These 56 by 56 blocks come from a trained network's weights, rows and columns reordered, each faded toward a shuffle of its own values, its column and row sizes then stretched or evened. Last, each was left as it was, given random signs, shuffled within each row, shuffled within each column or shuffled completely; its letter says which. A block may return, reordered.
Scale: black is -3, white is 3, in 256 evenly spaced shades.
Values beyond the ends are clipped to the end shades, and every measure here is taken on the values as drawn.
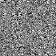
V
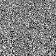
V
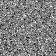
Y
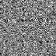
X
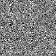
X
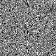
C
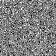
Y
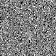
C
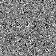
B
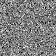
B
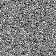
Y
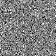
C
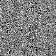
C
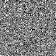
V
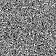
Y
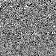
B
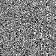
C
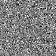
B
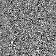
C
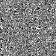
V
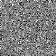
V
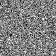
Y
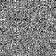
X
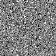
C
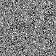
C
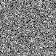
B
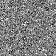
Y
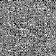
X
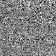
V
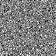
B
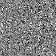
C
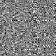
X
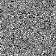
V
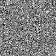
C
